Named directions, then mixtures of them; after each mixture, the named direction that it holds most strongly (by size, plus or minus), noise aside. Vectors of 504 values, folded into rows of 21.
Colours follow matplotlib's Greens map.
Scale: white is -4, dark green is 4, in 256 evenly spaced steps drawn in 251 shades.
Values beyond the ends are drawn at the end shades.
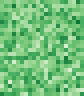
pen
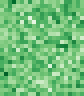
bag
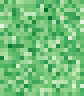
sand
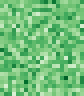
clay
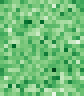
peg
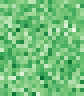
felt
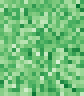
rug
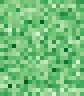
peg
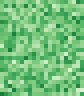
pen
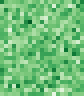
peg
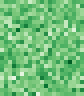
felt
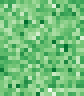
peg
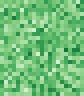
rug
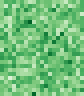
felt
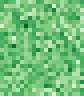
sand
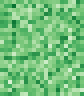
pen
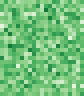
sand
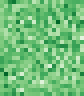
bag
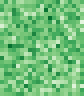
sand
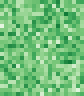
sand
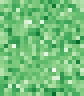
peg
